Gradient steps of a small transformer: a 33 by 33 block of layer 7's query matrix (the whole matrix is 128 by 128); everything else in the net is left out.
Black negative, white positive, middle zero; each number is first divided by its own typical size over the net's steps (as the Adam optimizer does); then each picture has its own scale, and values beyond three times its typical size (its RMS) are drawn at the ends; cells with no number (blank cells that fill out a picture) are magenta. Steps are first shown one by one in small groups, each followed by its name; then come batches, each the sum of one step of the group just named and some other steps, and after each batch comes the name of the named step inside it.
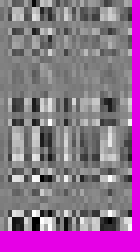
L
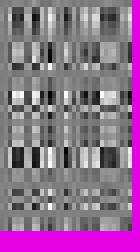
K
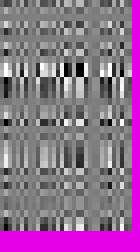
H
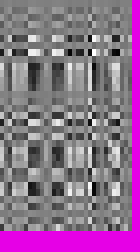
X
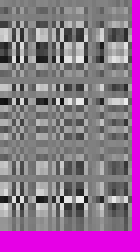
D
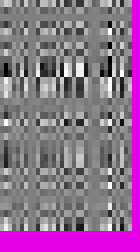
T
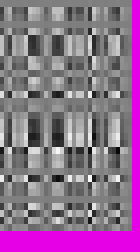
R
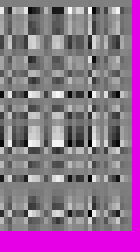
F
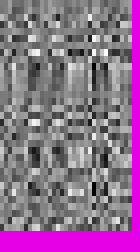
X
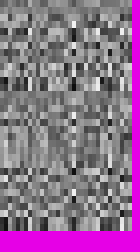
H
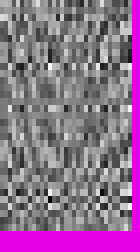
K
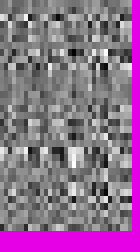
X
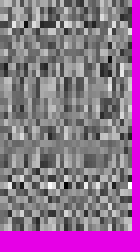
T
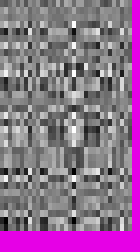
H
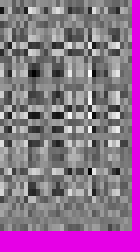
X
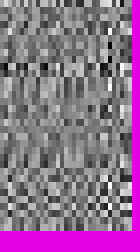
T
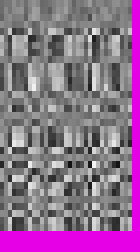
L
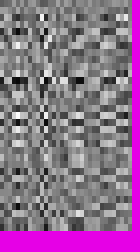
K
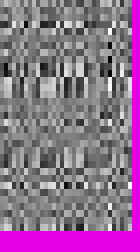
T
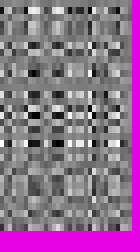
X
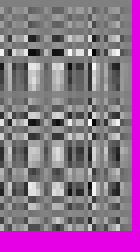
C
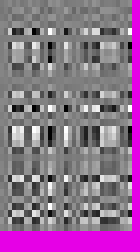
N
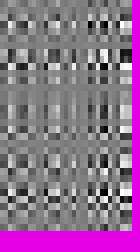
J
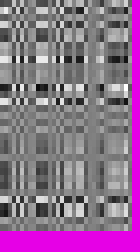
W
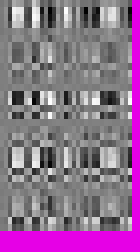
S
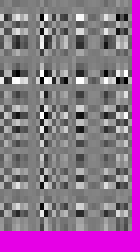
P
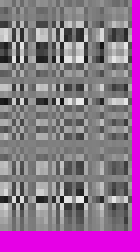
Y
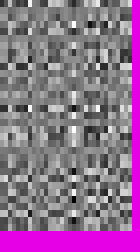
J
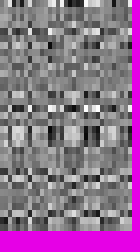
N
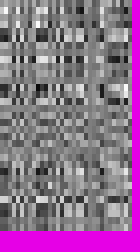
W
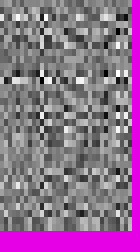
P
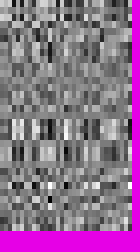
N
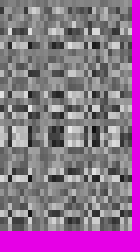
N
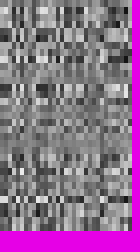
W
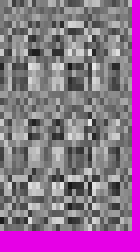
C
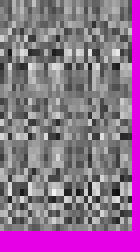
C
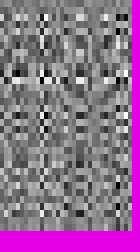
P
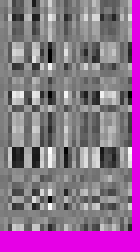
N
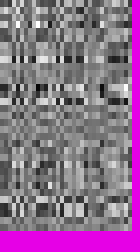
W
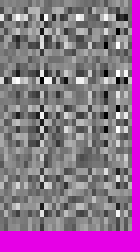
P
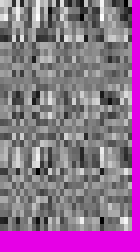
S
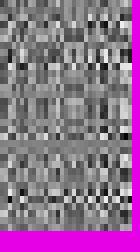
J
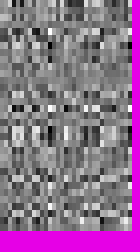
N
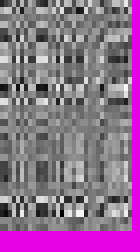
W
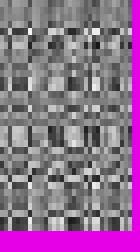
N
